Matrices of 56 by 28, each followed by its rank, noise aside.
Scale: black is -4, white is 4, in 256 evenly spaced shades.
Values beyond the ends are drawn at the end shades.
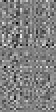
four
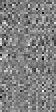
six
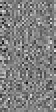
six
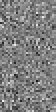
eight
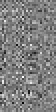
six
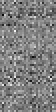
six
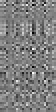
three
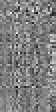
four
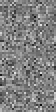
eight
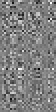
four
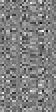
four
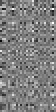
three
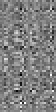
four
